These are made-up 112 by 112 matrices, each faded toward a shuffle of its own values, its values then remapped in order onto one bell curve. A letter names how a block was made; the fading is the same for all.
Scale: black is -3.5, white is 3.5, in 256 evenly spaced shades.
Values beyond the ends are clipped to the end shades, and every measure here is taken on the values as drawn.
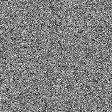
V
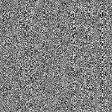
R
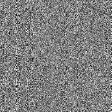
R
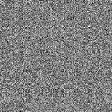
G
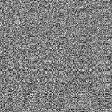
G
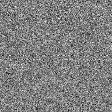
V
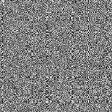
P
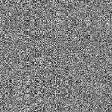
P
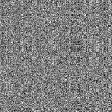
G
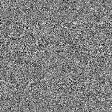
V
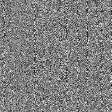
R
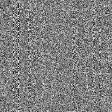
R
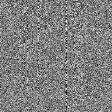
R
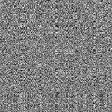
G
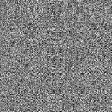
G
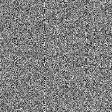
R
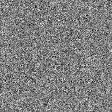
V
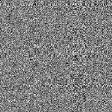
P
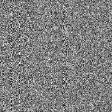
R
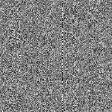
R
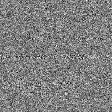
V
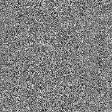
R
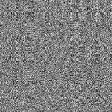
G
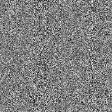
R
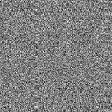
G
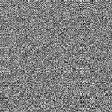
G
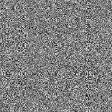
P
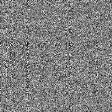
R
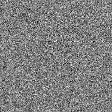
V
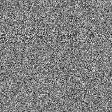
V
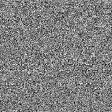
V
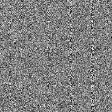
R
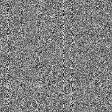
R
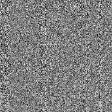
R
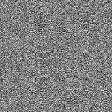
G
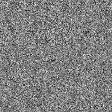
V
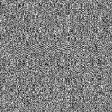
G
